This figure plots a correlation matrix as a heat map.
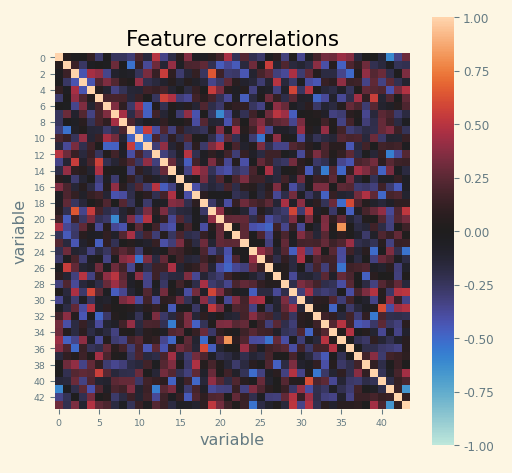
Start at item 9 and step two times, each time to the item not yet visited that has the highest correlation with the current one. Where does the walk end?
20
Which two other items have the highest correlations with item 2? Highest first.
19, 13
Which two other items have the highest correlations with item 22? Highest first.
9, 30
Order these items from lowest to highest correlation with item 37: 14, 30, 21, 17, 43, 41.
21, 30, 43, 41, 17, 14
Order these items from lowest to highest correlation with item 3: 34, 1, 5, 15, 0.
1, 15, 0, 34, 5
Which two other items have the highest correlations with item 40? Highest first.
31, 19
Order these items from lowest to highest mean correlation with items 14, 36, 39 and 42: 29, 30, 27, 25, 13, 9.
9, 25, 27, 30, 13, 29
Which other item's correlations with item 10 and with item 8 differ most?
25
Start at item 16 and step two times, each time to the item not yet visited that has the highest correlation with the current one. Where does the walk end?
0
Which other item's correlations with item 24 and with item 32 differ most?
41
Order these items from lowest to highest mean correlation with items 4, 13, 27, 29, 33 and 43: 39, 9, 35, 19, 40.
9, 35, 40, 39, 19
